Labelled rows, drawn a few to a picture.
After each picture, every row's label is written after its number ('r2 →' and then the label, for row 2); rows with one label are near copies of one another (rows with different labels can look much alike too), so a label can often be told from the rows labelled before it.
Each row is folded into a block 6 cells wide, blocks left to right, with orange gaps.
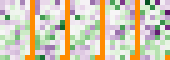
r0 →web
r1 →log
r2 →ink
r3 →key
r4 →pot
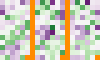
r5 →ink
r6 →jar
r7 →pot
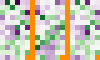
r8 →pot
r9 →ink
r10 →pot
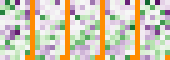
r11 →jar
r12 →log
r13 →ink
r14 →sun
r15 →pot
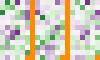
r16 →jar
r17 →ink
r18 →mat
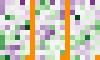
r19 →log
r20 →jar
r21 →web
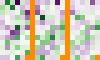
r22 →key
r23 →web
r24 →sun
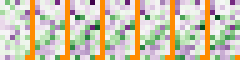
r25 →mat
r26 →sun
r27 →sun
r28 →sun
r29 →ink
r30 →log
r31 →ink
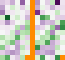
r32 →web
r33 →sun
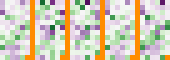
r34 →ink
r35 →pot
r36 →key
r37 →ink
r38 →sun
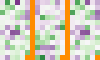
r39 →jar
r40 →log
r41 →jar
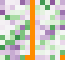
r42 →ink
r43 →key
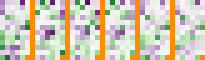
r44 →log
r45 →jar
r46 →pot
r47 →jar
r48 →log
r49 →sun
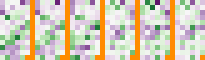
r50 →ink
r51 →sun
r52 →log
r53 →key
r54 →key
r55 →key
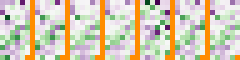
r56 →web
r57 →sun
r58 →ink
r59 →ink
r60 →pot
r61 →sun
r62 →ink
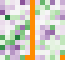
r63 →ink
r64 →jar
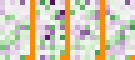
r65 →sun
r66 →mat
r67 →jar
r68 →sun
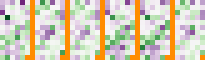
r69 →web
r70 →jar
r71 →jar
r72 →ink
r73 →ink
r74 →jar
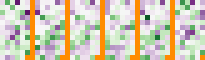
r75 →mat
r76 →ink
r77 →sun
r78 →log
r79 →web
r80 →jar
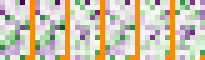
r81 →sun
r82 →sun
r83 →mat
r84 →sun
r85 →mat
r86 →jar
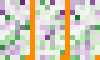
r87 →sun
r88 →mat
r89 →web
